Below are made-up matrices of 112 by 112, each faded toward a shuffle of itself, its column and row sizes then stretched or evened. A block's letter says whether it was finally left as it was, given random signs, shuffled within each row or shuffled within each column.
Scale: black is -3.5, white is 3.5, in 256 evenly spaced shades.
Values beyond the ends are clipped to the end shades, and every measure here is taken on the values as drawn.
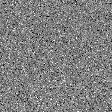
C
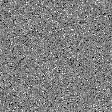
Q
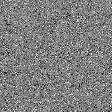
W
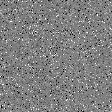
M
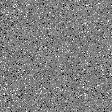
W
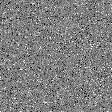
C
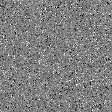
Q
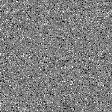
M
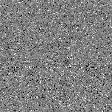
C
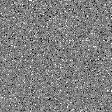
W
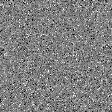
W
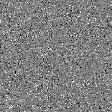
M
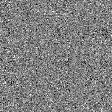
M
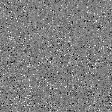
W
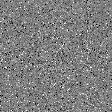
W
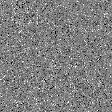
Q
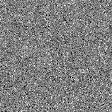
M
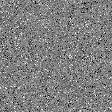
W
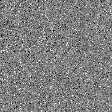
W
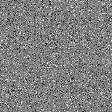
M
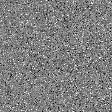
Q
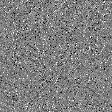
W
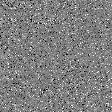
W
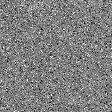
Q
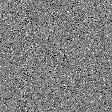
Q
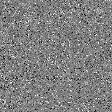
W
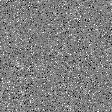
W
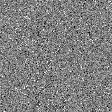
Q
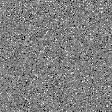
M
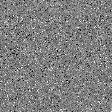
W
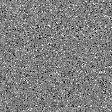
W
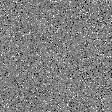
Q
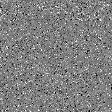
W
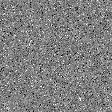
Q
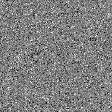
M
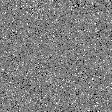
W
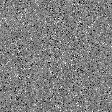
Q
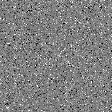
W
